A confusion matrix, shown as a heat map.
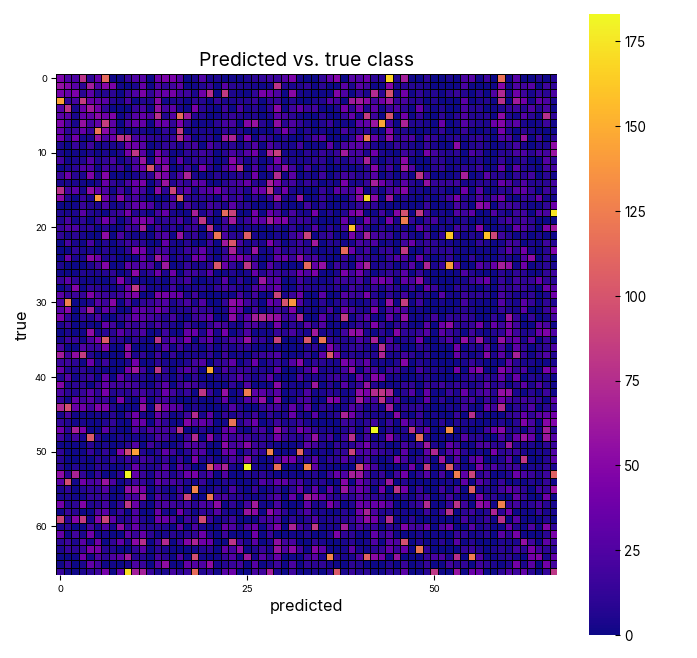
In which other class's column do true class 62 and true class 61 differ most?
46
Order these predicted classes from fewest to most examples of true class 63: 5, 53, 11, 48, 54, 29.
53, 54, 11, 5, 29, 48
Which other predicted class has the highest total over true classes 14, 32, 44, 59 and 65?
0
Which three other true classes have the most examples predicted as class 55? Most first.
64, 53, 45
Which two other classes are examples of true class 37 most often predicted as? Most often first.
36, 3
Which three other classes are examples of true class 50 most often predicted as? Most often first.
10, 28, 32
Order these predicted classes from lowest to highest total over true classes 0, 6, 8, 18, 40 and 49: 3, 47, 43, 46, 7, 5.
47, 7, 5, 3, 43, 46
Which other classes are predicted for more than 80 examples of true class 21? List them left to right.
25, 33, 52, 57, 58
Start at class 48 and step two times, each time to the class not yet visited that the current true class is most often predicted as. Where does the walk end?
1
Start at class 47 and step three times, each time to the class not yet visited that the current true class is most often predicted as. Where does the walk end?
52
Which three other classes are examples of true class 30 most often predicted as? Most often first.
31, 1, 46
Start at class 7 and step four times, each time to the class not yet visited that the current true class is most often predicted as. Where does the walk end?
34
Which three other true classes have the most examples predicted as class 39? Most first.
20, 50, 48
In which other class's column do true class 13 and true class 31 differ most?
48
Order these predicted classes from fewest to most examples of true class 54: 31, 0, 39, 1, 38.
39, 31, 0, 38, 1
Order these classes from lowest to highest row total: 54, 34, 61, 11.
61, 11, 54, 34
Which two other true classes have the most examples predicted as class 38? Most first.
23, 32
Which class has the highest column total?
29
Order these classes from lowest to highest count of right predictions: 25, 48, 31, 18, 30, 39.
31, 39, 18, 25, 30, 48
